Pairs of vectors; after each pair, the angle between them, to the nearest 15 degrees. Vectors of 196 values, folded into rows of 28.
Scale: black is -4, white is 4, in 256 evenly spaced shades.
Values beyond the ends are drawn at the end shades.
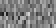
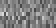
150 degrees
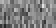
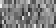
60 degrees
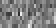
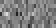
120 degrees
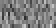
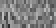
150 degrees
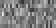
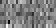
120 degrees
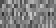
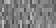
60 degrees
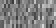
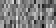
165 degrees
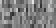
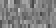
120 degrees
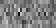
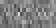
165 degrees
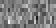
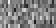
120 degrees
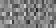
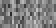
135 degrees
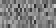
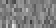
75 degrees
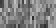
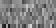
90 degrees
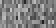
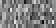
30 degrees
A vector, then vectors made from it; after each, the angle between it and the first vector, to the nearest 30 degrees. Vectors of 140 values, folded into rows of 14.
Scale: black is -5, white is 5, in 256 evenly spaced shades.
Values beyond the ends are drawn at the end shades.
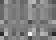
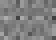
120 degrees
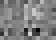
60 degrees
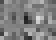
60 degrees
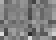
150 degrees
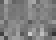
30 degrees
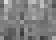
60 degrees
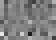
150 degrees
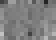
120 degrees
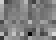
150 degrees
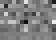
90 degrees
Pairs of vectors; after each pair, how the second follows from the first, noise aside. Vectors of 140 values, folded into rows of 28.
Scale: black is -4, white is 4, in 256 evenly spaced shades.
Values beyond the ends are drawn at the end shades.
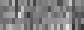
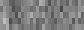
wrapped around, shrunk.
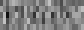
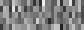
wrapped around, negated.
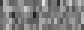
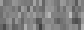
reversed, negated, shrunk.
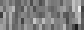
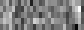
copied.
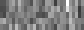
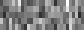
copied.
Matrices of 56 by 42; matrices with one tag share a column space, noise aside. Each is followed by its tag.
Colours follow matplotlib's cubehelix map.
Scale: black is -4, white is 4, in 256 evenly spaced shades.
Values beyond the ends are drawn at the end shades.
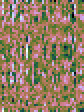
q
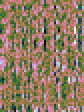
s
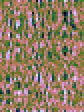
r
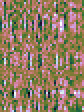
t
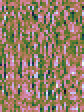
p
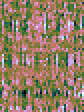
t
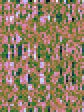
q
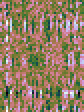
t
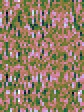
r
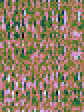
r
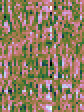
p
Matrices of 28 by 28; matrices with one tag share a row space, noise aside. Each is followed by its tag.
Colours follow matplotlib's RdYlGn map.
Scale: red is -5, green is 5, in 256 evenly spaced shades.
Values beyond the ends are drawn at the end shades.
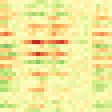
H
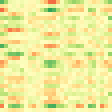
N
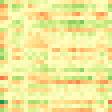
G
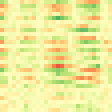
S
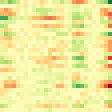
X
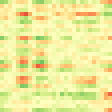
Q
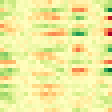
X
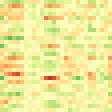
N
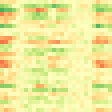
H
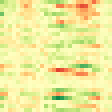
S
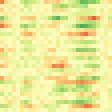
S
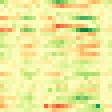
S
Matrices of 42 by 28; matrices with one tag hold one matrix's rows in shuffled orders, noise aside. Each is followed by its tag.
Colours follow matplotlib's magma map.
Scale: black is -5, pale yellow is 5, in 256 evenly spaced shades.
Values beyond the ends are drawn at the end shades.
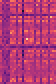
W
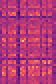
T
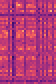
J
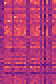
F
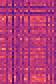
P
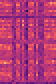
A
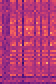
W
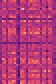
T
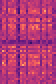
T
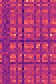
W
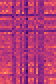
A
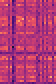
J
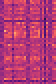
F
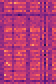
F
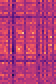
J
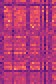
F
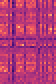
J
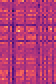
J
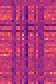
A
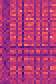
W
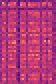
T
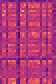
T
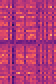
J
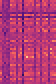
W
